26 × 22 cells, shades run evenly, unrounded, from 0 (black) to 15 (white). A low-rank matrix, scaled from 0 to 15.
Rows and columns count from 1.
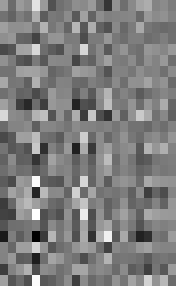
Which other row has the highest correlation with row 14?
2
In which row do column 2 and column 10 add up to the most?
18
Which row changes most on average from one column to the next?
22
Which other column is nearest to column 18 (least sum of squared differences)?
12
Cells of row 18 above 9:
5
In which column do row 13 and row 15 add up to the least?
1
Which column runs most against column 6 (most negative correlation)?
9
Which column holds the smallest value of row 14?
10
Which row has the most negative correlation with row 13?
4
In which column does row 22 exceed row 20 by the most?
14
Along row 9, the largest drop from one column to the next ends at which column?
15
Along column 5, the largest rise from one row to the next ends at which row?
23
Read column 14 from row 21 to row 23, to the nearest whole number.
10 14 4
